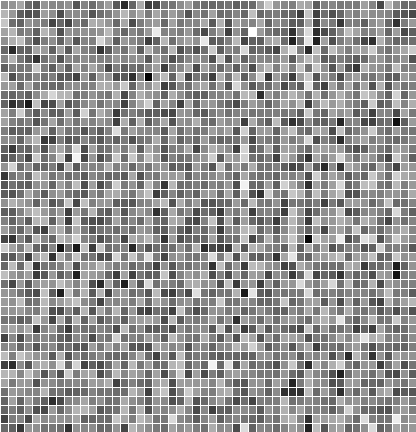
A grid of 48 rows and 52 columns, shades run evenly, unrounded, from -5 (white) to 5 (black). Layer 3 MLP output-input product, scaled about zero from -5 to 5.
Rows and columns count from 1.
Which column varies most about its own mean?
39
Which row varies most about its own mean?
27
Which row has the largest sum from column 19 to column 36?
24
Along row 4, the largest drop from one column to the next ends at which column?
32
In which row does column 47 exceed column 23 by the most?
40
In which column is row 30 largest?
50
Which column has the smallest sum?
31
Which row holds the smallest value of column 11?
13
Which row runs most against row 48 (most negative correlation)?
5
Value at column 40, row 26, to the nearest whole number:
-1
